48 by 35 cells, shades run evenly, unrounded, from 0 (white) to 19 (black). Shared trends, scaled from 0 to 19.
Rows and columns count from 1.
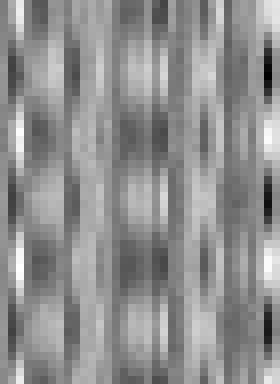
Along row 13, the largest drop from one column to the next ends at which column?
35
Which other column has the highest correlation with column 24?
11
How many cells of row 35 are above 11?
8
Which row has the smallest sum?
9
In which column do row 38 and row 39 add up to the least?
25
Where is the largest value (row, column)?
10, 34
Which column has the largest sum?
29
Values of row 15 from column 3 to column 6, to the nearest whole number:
3 10 11 10
